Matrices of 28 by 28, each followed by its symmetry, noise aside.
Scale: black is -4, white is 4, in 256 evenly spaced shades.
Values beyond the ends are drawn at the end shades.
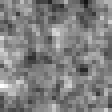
antisymmetric.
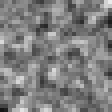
antisymmetric.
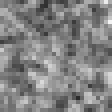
no symmetry.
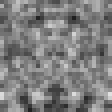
mirrored left to right.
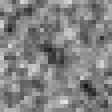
symmetric.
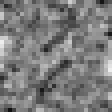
same after a half turn.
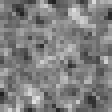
same after a half turn.
